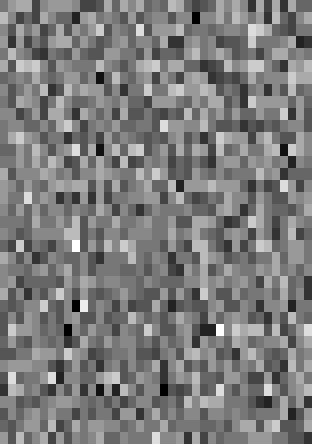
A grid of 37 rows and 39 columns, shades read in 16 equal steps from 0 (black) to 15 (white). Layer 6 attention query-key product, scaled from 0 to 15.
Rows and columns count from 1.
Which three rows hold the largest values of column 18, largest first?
3, 13, 15
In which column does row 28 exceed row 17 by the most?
28
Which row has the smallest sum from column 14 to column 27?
26
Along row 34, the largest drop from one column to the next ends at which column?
39
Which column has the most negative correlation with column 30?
25
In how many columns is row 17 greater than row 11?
21
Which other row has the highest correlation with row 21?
19
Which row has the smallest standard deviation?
23
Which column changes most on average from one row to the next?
10
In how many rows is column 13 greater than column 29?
11
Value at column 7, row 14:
11
